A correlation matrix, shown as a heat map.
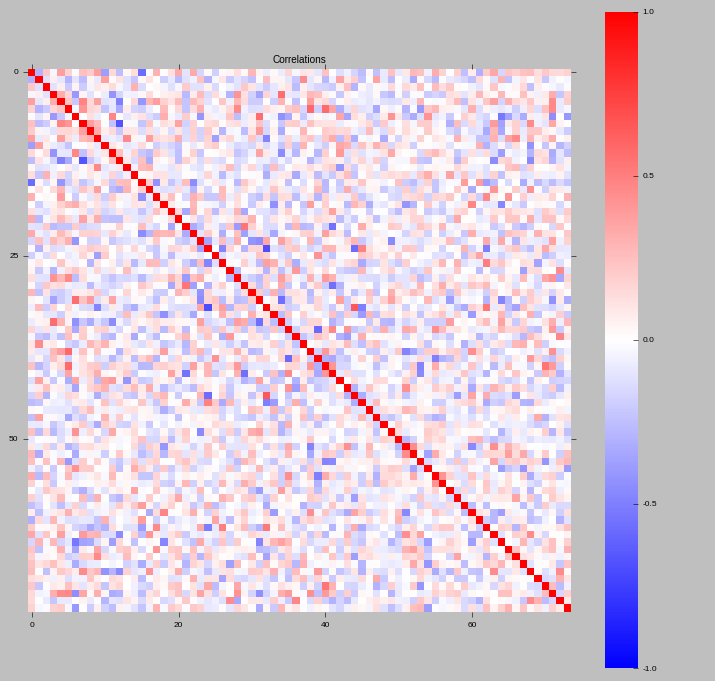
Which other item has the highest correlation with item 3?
34
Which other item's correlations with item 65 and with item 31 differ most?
6
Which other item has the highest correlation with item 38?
5
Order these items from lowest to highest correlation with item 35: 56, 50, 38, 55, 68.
68, 50, 38, 56, 55
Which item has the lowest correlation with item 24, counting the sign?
32
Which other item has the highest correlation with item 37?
1
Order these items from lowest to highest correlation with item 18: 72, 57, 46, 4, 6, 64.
64, 46, 72, 57, 4, 6
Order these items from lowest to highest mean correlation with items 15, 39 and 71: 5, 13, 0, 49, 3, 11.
11, 0, 49, 5, 13, 3
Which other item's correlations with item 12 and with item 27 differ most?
7
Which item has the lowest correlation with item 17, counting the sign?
15
